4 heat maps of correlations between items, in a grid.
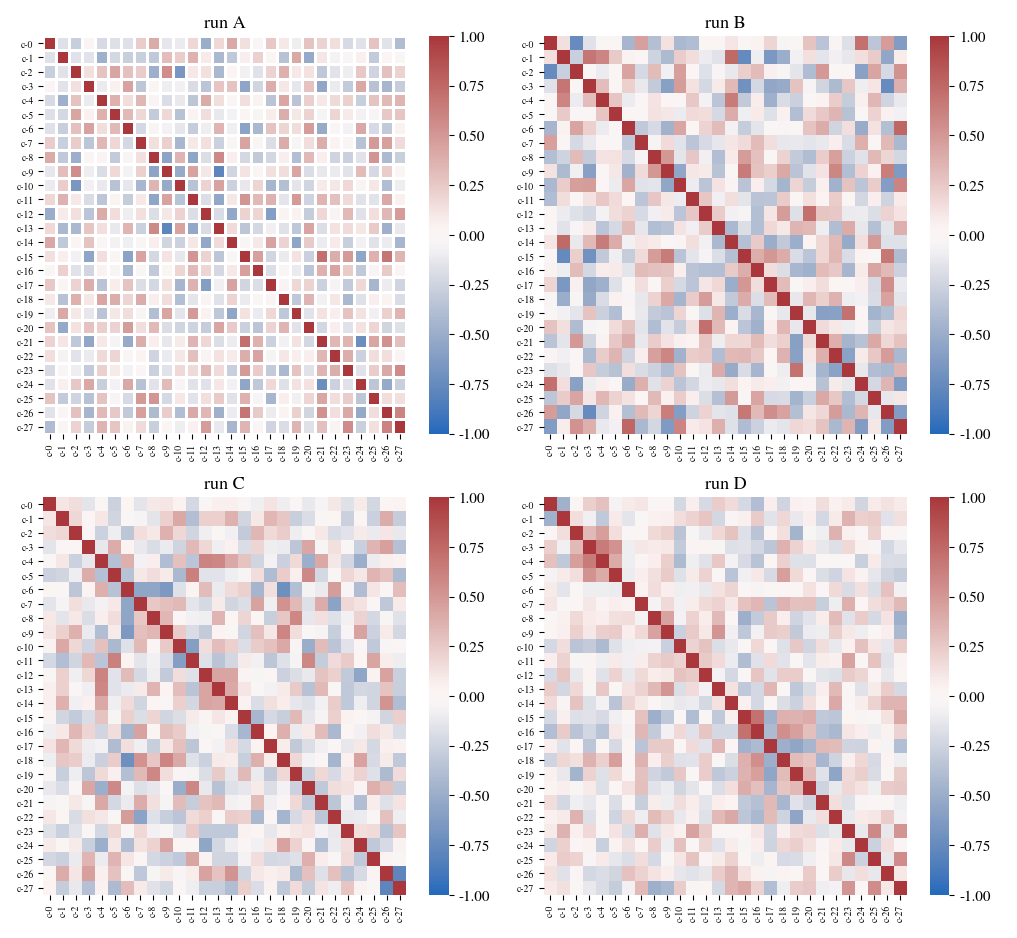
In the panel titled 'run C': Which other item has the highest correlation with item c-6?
c-22
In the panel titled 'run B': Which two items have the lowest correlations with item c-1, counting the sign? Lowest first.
c-15, c-17
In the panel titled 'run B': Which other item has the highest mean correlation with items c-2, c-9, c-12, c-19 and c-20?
c-18
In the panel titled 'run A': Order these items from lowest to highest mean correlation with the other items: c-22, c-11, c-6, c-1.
c-1, c-6, c-11, c-22
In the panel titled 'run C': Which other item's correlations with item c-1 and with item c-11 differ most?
c-10
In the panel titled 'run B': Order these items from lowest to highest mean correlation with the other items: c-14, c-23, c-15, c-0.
c-23, c-0, c-15, c-14
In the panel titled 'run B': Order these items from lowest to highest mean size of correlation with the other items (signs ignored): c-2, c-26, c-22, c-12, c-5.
c-5, c-12, c-2, c-22, c-26
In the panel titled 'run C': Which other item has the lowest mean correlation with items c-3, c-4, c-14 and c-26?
c-27
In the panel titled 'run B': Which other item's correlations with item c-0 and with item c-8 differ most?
c-2
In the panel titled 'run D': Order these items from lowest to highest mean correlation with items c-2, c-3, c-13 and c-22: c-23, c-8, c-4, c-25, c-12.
c-12, c-23, c-25, c-8, c-4
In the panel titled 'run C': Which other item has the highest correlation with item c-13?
c-4
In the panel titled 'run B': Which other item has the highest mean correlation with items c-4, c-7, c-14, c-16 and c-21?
c-25
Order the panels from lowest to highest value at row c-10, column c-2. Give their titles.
run A, run D, run C, run B
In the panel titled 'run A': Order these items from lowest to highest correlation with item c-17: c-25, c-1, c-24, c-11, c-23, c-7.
c-25, c-23, c-7, c-1, c-24, c-11
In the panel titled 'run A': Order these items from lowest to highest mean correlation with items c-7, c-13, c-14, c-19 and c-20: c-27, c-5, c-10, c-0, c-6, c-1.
c-1, c-10, c-27, c-5, c-6, c-0
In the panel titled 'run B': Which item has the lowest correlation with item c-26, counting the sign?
c-3
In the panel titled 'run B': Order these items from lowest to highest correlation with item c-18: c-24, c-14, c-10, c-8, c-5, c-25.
c-10, c-14, c-25, c-24, c-5, c-8
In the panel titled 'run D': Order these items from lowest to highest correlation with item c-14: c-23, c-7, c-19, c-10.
c-19, c-10, c-23, c-7
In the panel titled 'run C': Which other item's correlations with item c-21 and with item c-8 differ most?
c-24
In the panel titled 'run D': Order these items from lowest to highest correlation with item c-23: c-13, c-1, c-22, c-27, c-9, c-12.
c-22, c-13, c-9, c-12, c-1, c-27
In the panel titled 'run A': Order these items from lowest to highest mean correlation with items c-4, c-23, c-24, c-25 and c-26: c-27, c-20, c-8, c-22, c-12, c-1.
c-1, c-8, c-20, c-22, c-12, c-27
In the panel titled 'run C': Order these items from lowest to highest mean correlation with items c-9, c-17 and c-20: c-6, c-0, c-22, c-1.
c-6, c-22, c-0, c-1
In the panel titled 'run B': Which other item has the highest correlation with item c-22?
c-9
